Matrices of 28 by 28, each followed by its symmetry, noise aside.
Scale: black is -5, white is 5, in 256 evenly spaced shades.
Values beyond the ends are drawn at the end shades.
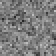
symmetric.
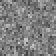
same after a half turn.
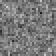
symmetric.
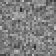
same after a half turn.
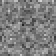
mirrored left to right.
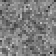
symmetric across the other diagonal.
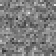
mirrored left to right.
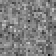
no symmetry.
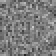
mirrored top to bottom.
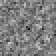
symmetric.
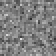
antisymmetric.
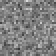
mirrored left to right.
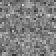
mirrored left to right.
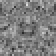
mirrored left to right.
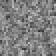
same after a half turn.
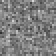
antisymmetric.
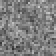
antisymmetric.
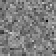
symmetric across the other diagonal.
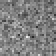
antisymmetric.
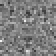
mirrored left to right.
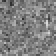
no symmetry.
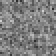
antisymmetric.
